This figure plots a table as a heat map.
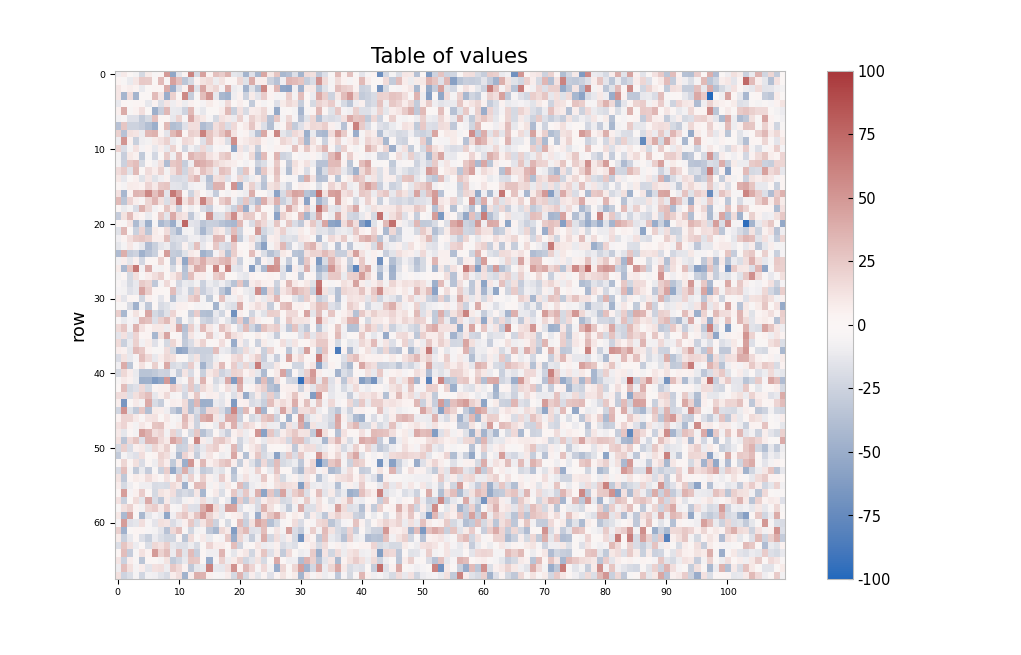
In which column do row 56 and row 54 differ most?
43
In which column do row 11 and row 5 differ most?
26
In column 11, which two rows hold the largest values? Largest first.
20, 3
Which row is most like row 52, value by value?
25
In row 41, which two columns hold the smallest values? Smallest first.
30, 51
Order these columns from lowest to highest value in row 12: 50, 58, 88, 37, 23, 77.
23, 50, 37, 88, 58, 77
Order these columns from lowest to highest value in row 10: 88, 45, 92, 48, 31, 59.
45, 48, 59, 88, 92, 31
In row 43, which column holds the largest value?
33
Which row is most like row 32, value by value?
44
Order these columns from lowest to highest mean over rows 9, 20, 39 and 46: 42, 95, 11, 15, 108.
108, 42, 15, 95, 11
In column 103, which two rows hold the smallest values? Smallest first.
20, 59
